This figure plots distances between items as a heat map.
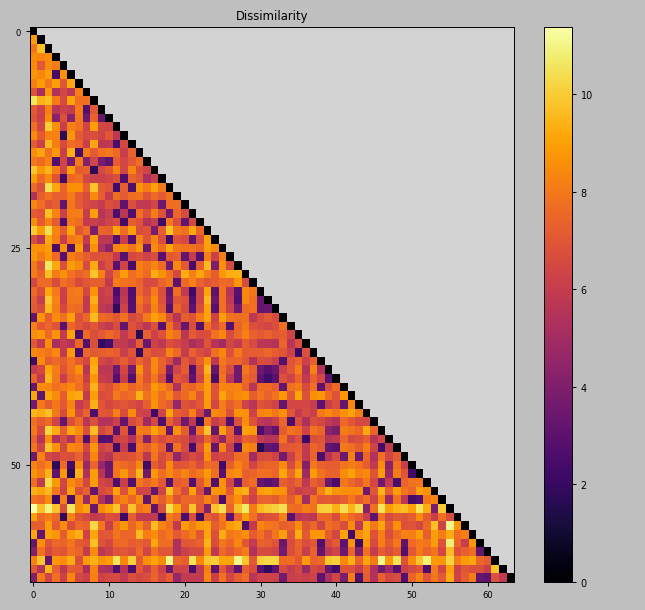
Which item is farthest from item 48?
61
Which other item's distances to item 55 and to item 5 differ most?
51
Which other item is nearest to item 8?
16
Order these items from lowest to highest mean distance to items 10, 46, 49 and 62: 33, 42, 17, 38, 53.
38, 33, 17, 42, 53
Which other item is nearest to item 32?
11
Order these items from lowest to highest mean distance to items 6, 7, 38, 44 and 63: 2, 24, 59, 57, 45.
59, 45, 24, 57, 2
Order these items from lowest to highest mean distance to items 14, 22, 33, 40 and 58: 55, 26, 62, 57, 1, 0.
62, 26, 1, 0, 57, 55
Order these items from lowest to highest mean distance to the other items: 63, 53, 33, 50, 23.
63, 50, 33, 53, 23
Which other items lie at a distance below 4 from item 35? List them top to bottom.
6, 14, 37
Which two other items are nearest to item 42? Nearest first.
58, 1
